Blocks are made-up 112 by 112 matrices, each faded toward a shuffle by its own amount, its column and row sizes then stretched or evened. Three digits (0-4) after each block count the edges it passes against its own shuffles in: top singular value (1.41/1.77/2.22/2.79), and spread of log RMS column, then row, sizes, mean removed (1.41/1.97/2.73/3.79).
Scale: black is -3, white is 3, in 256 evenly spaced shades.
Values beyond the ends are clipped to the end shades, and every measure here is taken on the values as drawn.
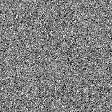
1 0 0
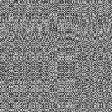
4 2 1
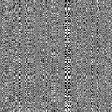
4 4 0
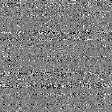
0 2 4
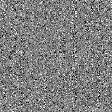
1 2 0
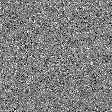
0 0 1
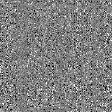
1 3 2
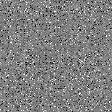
1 1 2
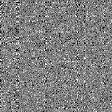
3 2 2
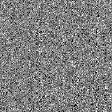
1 3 1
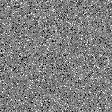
2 0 0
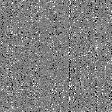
2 3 2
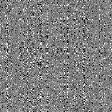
3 3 1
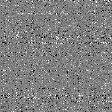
0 2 3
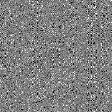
3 3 1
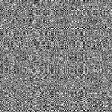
4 1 3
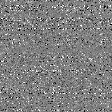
0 1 3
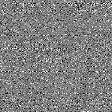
2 0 3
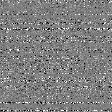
0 1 4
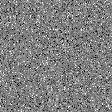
2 0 0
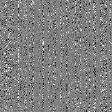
0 4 0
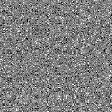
3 2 0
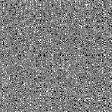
3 3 2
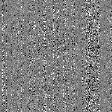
0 4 1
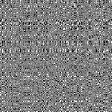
4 3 3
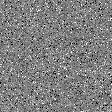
0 0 0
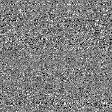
1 0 3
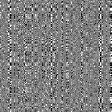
4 4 1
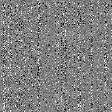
0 4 1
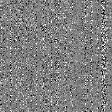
1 4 1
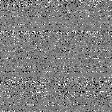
1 1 4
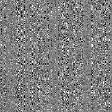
2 4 2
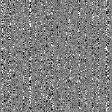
2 4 0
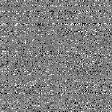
2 2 4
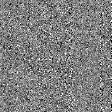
0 3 1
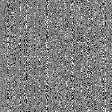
2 4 0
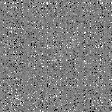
0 3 2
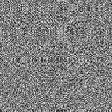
3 0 1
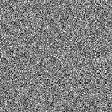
3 1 0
